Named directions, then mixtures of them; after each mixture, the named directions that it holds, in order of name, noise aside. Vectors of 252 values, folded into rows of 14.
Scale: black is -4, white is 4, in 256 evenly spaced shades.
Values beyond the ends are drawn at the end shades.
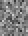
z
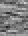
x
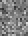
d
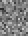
d, z.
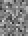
z.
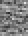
x, z.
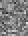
d, x.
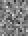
z.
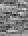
x.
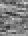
x.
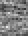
d, x.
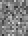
d, z.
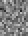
d, z.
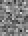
x, z.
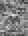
x, z.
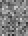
d, z.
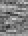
x.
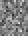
z.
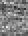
d, x.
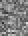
d, x.
